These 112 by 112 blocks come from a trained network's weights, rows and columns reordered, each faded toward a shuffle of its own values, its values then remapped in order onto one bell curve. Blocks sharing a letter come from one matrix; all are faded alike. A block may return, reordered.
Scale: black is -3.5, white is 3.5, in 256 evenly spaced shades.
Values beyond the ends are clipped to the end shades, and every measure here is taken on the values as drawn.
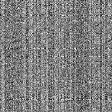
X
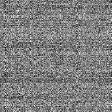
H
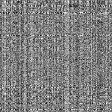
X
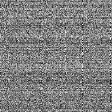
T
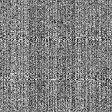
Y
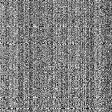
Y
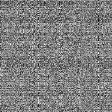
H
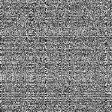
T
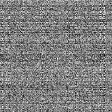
T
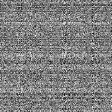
T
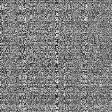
H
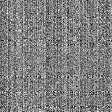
X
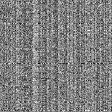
Y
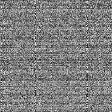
T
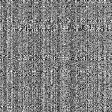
X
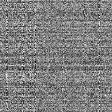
T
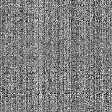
X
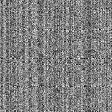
Y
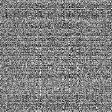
T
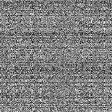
T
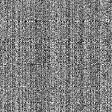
Y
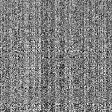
X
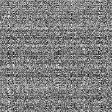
T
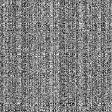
Y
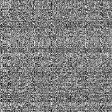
H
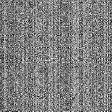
X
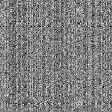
Y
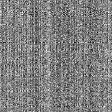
X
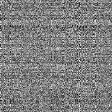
H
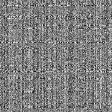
X
